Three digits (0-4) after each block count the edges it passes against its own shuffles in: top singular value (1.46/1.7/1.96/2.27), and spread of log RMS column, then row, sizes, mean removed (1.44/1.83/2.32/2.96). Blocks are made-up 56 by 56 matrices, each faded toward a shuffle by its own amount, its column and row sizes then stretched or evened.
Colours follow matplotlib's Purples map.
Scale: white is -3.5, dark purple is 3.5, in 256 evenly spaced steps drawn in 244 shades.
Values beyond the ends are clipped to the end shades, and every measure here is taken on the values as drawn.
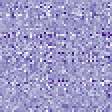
1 2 3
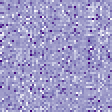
1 2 0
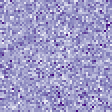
0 1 1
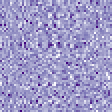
4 2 1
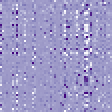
4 4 1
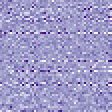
4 2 3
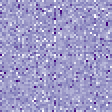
1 2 1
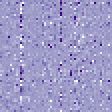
2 3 1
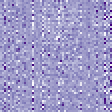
4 4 0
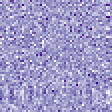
3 1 0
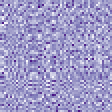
4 1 1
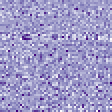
3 0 3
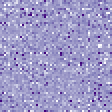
0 2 3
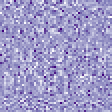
3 0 1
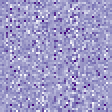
0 4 0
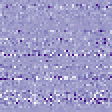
1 0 4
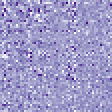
1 3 2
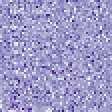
2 1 0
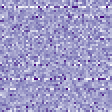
2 0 3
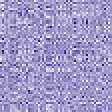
4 2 2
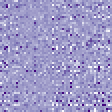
2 3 3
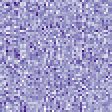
3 2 0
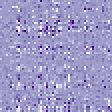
3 3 3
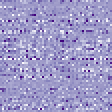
3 1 4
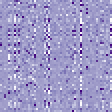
4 4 0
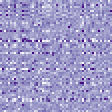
4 1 4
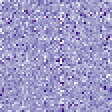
0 3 1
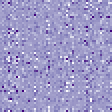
1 3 2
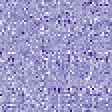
2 2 2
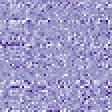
3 1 3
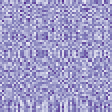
4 1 1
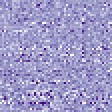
1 0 3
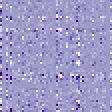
0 4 2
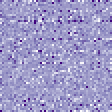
2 2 3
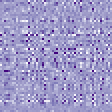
4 3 4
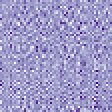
4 2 2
